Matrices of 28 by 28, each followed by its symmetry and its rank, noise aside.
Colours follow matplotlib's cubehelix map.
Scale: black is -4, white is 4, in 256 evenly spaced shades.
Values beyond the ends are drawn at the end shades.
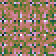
no symmetry, rank two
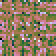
antisymmetric, rank four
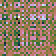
antisymmetric, rank two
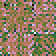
no symmetry, rank four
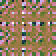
symmetric, rank two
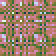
symmetric, rank two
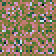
symmetric, rank four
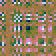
symmetric, rank two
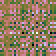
no symmetry, rank two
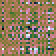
no symmetry, rank two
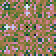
symmetric, rank four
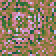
symmetric, rank four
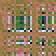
no symmetry, rank two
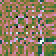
symmetric, rank three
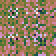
symmetric, rank three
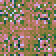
symmetric, rank four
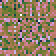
no symmetry, rank four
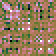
symmetric, rank three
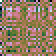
no symmetry, rank two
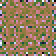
no symmetry, rank three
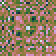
symmetric, rank four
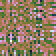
antisymmetric, rank four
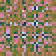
symmetric, rank two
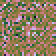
symmetric, rank four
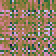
antisymmetric, rank two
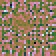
antisymmetric, rank four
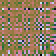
no symmetry, rank two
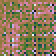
no symmetry, rank three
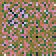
symmetric, rank four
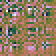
no symmetry, rank three
